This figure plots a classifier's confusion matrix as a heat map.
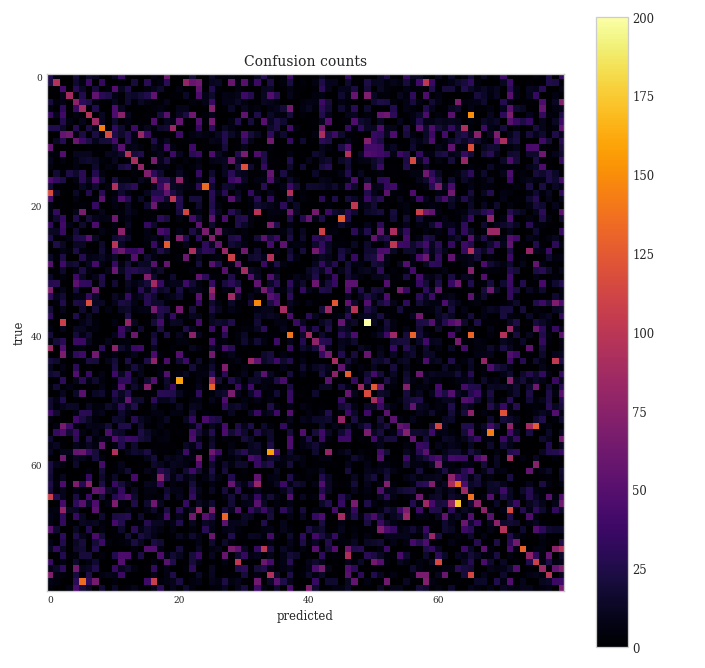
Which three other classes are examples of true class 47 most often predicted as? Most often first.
20, 25, 71
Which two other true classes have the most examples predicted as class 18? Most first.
26, 17
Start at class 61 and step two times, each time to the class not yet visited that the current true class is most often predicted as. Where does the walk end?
46
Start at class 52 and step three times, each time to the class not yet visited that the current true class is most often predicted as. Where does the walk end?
56
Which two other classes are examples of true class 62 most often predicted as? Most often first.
17, 32
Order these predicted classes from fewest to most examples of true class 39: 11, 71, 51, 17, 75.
51, 17, 11, 75, 71
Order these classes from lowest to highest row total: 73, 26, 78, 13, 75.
13, 75, 78, 26, 73
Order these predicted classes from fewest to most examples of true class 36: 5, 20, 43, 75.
75, 5, 20, 43
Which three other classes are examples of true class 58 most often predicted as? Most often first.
34, 10, 43
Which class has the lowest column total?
38
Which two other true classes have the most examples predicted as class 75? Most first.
54, 60
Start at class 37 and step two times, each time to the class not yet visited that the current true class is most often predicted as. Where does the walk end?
8
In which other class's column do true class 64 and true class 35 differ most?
32
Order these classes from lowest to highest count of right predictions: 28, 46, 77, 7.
7, 77, 28, 46
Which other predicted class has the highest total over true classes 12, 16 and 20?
47
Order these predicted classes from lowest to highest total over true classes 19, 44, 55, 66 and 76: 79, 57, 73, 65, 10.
73, 57, 65, 10, 79
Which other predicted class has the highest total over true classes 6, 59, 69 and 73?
71
